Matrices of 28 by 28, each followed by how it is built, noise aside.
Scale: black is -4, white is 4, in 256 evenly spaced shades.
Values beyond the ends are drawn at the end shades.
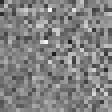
upper triangular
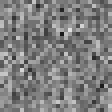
blocks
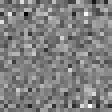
uneven rows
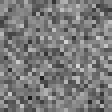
Toeplitz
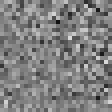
upper triangular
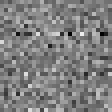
uneven rows
